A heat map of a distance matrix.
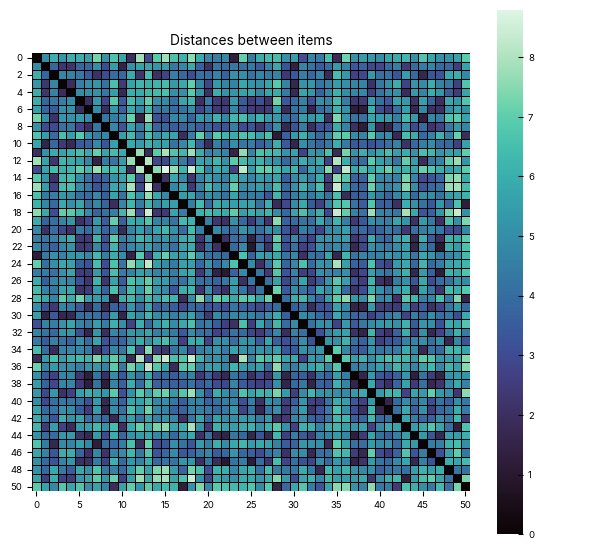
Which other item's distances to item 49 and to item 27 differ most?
43
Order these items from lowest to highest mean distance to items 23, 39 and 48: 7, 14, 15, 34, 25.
25, 34, 7, 14, 15
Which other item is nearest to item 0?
23
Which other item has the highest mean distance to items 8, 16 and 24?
13
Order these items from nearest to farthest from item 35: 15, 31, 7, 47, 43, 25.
31, 25, 47, 43, 7, 15
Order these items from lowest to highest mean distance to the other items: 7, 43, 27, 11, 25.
25, 27, 7, 43, 11
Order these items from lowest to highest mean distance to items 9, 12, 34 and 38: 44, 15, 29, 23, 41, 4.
29, 15, 41, 44, 4, 23
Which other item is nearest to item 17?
50
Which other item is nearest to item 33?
48
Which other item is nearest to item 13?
11
